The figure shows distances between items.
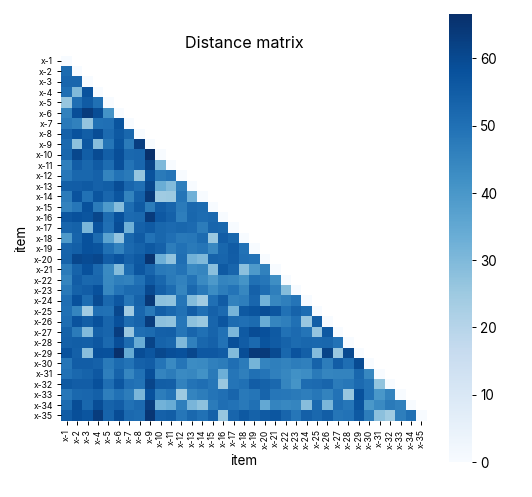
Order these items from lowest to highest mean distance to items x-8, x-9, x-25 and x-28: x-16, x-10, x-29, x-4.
x-4, x-29, x-16, x-10
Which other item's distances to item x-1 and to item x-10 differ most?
x-5
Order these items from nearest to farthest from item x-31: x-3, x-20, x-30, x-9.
x-30, x-20, x-3, x-9
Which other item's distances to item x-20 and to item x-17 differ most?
x-29
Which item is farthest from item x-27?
x-6
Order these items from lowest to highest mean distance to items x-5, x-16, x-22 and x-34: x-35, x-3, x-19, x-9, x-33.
x-35, x-33, x-19, x-3, x-9
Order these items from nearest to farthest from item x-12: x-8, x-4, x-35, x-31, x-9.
x-8, x-31, x-35, x-4, x-9
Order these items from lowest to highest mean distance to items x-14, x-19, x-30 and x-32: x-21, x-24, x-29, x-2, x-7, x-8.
x-24, x-21, x-7, x-8, x-2, x-29
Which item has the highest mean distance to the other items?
x-9
